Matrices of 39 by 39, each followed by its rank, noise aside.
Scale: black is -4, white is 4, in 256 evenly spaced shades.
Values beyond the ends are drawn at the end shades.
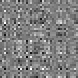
four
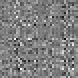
four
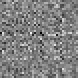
six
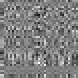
three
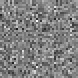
eight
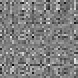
four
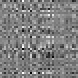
three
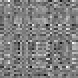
four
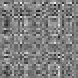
three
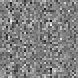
eight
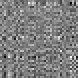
four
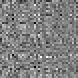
six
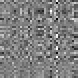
three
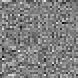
eight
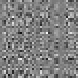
three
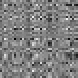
three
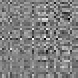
three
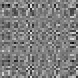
three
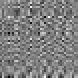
three
